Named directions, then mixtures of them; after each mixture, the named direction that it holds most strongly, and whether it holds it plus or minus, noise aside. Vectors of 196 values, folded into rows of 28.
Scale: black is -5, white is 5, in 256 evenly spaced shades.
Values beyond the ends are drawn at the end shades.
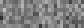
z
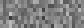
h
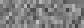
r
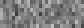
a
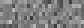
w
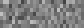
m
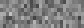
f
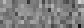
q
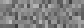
w, plus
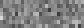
z, minus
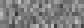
a, plus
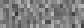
a, plus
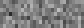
f, minus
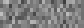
m, plus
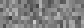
f, plus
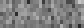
q, plus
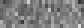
q, minus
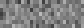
a, minus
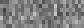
z, minus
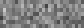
z, plus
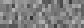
w, plus
